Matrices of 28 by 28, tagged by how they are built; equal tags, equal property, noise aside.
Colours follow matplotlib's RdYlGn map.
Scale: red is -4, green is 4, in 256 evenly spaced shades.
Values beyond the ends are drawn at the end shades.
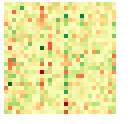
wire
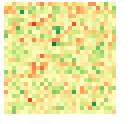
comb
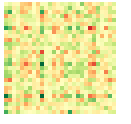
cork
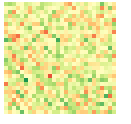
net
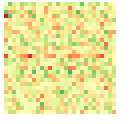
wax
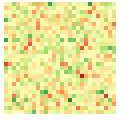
wax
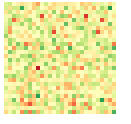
wax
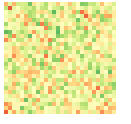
net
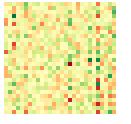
wire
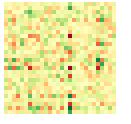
cork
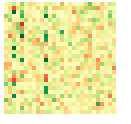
wire
